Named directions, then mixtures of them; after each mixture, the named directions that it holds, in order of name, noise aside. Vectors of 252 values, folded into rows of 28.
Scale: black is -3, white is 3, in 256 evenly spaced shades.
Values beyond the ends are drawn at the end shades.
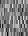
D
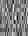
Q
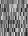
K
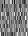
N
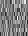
N, Q.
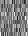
N, Q.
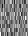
D, N.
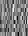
K, Q.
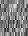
K.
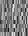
K, Q.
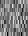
D.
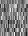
K.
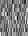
N, Q.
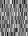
D, N.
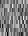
D.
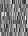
K, N, Q.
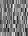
K, Q.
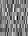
Q.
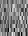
D, K, Q.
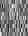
D, K, N.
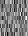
D, K, N.
